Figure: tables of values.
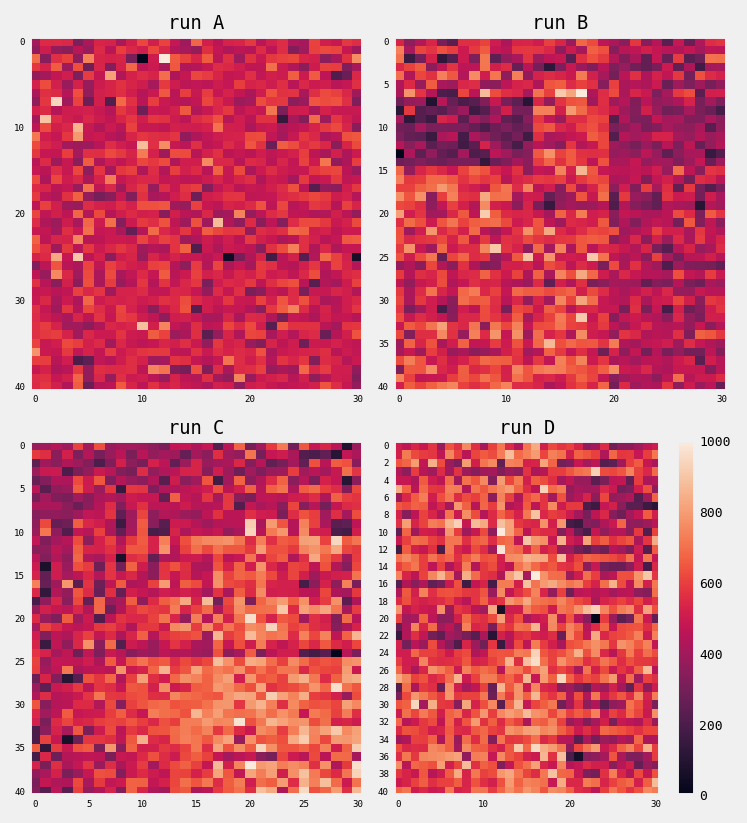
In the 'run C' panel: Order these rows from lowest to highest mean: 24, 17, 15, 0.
24, 0, 17, 15
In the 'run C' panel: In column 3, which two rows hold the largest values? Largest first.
16, 26
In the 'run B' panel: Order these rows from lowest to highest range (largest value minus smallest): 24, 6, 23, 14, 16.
23, 16, 14, 24, 6
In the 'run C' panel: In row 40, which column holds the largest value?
25
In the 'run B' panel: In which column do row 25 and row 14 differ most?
12
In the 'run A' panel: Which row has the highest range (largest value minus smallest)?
2
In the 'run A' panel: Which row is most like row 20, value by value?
39
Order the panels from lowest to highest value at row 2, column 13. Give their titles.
run C, run B, run A, run D
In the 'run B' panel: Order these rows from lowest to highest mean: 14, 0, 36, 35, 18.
14, 36, 0, 18, 35
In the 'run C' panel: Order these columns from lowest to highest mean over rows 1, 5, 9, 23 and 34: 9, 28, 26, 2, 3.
3, 2, 28, 9, 26
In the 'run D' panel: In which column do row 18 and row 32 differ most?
15
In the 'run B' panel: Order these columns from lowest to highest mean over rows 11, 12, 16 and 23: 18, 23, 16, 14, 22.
23, 22, 14, 16, 18
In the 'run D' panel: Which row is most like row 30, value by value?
2
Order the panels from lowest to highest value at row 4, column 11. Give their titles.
run D, run C, run A, run B
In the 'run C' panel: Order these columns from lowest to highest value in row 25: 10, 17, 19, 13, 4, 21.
4, 13, 19, 10, 21, 17
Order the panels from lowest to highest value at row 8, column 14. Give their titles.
run C, run D, run A, run B
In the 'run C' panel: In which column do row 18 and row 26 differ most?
29
